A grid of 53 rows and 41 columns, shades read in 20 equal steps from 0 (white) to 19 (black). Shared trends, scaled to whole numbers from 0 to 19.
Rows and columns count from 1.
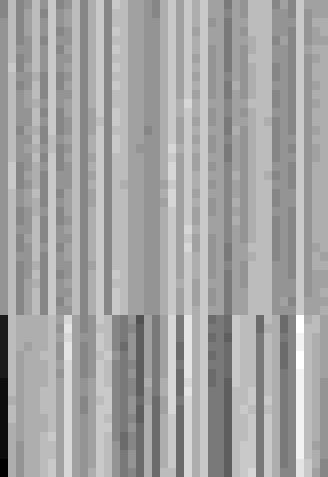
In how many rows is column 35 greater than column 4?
26
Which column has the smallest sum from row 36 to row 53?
38
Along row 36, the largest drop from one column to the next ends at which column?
2
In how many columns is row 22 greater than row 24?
3
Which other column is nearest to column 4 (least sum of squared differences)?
19
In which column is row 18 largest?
29
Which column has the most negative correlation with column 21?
22
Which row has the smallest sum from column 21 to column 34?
12
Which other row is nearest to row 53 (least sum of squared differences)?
52
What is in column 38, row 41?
0
